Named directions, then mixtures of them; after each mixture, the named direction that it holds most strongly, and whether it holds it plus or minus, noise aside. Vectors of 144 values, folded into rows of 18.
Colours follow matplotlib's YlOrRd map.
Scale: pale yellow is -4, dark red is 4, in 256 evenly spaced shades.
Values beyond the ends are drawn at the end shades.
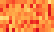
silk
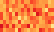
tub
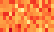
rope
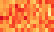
silk, minus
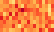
rope, minus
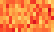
silk, plus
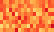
tub, minus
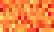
tub, minus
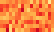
silk, plus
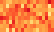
silk, minus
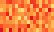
rope, plus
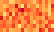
rope, minus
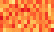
silk, minus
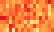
silk, minus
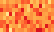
rope, minus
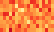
rope, plus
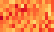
silk, minus
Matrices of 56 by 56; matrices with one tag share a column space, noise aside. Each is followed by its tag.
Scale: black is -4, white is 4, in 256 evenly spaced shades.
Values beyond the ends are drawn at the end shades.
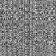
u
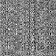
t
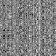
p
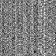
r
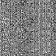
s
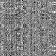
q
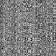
r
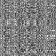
p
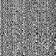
t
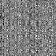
p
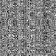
p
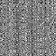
r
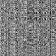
u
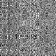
p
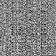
t
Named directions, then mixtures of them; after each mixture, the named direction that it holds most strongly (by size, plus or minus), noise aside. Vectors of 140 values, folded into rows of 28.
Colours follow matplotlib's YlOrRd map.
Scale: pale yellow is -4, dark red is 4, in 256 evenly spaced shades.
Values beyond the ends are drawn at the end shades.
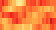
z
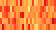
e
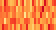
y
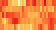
z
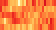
z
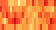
z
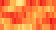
z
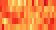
z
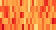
e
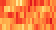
z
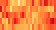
z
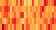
e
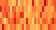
e
